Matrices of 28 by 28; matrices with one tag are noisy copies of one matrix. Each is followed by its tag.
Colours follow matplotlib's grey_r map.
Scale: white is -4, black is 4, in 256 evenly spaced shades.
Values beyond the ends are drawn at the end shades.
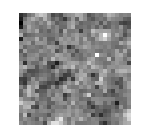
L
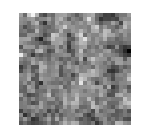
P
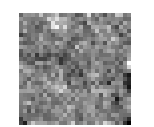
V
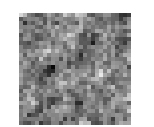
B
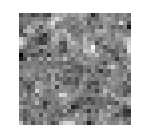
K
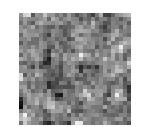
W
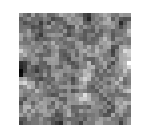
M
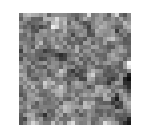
V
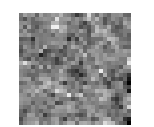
V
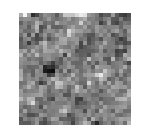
B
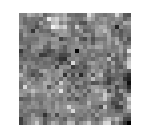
V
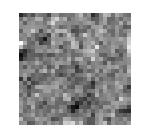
K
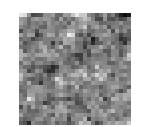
B
